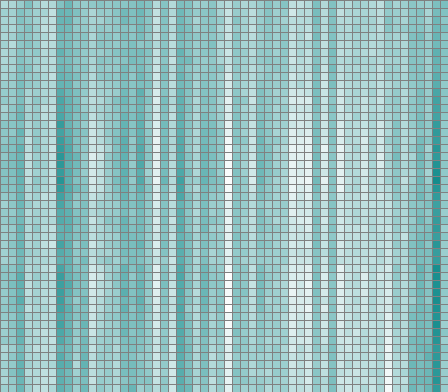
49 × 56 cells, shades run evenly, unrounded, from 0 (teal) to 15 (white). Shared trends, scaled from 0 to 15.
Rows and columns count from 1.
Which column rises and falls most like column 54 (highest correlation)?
11
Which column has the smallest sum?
55
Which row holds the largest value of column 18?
49
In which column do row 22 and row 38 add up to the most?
29
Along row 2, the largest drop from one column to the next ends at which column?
8
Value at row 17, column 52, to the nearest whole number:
9
